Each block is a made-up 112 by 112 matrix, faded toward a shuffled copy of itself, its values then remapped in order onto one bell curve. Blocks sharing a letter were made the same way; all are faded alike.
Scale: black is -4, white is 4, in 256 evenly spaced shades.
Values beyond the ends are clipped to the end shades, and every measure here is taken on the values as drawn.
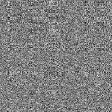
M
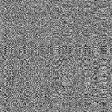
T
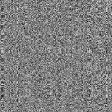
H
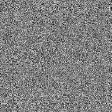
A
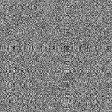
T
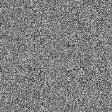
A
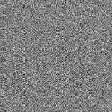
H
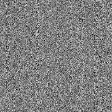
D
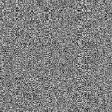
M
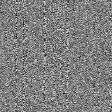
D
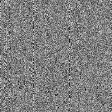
D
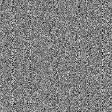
D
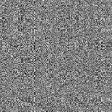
M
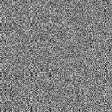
H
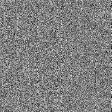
D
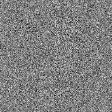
A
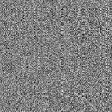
H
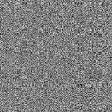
H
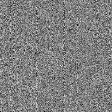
D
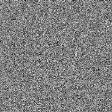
A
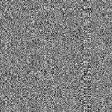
M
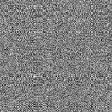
T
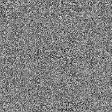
A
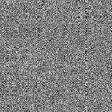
M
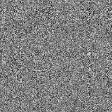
A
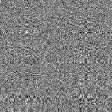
T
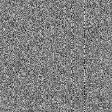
D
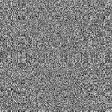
T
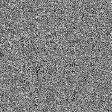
A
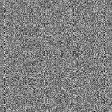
M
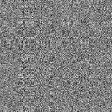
H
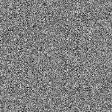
A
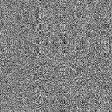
H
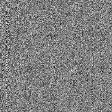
D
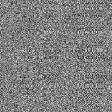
H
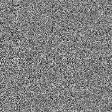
A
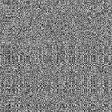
T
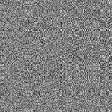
T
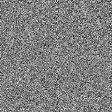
A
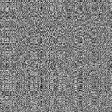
T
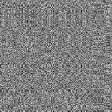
T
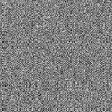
T
